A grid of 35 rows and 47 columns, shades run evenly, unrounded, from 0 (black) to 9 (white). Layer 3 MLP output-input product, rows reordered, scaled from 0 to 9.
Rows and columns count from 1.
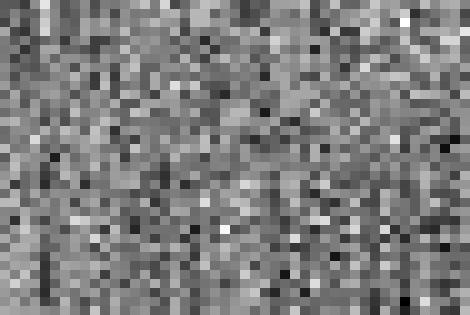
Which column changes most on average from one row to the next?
32
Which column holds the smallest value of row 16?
46
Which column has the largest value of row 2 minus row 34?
41
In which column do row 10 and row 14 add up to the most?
11
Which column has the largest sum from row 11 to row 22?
10
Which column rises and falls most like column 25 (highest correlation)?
1
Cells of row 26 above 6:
5
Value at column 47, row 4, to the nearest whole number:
8
